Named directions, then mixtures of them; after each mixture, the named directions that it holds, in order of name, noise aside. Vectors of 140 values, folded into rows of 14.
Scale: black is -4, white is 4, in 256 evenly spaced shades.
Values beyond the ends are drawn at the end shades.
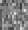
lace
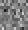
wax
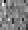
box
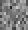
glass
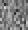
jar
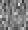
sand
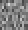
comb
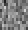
box, jar, lace.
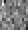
box, sand.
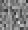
glass, jar, wax.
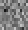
wax.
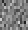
glass, jar.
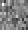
box, glass, wax.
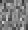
comb, sand.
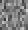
comb, sand.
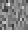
comb, glass, wax.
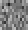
comb, glass.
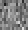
jar, lace, sand.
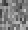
jar, lace.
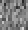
comb, glass, sand.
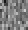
box, jar, lace.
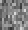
lace.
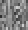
glass, jar, sand.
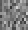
glass.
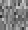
glass, sand.
